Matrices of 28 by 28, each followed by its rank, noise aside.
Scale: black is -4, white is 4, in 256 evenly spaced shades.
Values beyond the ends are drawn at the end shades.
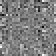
five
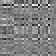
one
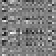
three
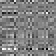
two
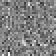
five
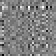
three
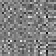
four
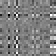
one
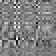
three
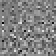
four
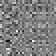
four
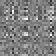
three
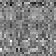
four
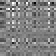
two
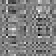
two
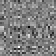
three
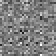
five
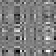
two
